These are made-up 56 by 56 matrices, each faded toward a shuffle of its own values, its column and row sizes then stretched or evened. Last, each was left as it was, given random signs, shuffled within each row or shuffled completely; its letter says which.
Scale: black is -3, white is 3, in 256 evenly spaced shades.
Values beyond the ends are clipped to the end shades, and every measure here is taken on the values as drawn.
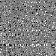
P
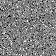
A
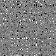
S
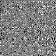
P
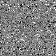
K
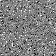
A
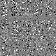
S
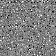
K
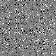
S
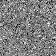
A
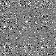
S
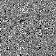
S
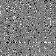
S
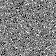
A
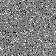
A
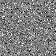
K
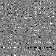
P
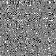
P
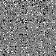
S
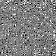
P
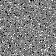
A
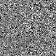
S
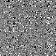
S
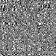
P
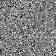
S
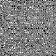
P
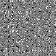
P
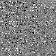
S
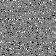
K
